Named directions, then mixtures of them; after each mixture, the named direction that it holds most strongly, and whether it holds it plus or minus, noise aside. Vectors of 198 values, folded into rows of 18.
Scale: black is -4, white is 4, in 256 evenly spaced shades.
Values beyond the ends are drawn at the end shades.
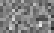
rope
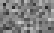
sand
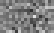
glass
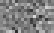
glass, plus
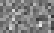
rope, plus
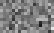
rope, minus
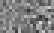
glass, plus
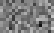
rope, minus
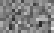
rope, minus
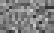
glass, minus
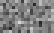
sand, plus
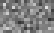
sand, minus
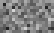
sand, plus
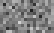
sand, plus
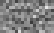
glass, plus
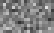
sand, minus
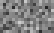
sand, plus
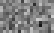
rope, minus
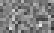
rope, plus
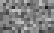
sand, plus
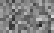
rope, minus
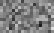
rope, minus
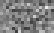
glass, plus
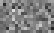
rope, plus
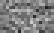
glass, minus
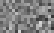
rope, plus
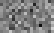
rope, minus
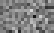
glass, minus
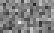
sand, plus
